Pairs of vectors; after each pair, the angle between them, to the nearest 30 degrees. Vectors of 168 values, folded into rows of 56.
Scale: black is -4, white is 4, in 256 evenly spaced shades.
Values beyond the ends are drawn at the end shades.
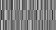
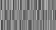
150 degrees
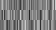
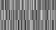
120 degrees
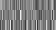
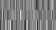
30 degrees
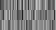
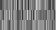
30 degrees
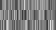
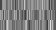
30 degrees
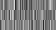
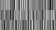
150 degrees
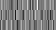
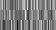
60 degrees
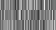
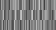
120 degrees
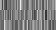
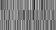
90 degrees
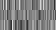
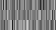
150 degrees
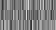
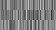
30 degrees
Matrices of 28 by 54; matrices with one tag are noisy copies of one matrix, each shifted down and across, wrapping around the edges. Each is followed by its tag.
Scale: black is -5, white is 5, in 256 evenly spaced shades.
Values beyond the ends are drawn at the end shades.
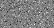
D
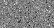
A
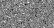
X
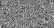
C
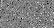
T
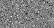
D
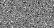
D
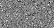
D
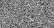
C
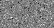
X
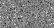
X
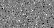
T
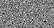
D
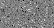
T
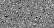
D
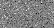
A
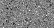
A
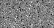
T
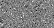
A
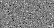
C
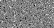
T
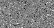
X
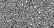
D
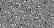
X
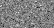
X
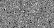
T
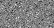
D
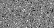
T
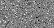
A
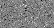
A
